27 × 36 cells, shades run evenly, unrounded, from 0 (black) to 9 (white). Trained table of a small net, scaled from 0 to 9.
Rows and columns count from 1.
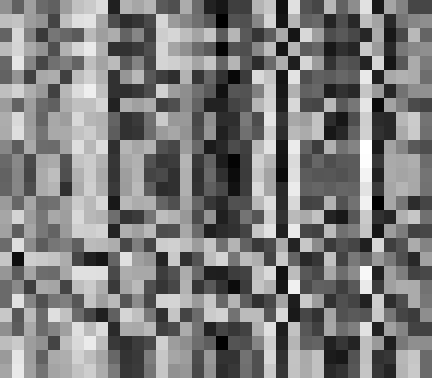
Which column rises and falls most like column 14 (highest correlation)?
2
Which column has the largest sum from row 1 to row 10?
8
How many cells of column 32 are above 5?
10
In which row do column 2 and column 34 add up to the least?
19
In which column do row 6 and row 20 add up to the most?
31
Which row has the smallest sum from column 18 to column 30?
4
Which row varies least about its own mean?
18
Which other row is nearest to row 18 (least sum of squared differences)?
22
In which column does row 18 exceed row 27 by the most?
32
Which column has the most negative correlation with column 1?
16
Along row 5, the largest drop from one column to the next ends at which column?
33
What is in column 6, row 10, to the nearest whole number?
6
